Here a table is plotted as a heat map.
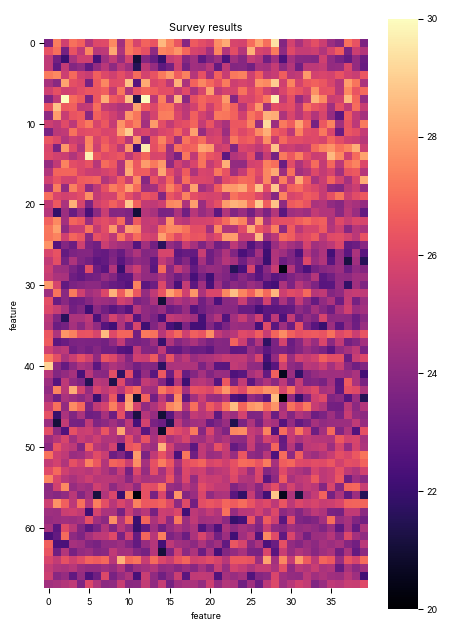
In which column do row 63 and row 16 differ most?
14
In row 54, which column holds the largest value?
0
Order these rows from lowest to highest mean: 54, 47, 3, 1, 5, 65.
47, 3, 65, 54, 1, 5
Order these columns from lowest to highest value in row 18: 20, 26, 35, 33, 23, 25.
35, 20, 33, 25, 23, 26
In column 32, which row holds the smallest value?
28
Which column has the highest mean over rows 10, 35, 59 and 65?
27
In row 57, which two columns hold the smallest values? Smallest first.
18, 16
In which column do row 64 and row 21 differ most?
11
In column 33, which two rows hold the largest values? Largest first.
7, 6
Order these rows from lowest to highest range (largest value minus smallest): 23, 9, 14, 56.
23, 9, 14, 56
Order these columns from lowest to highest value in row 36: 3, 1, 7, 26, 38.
1, 38, 26, 3, 7
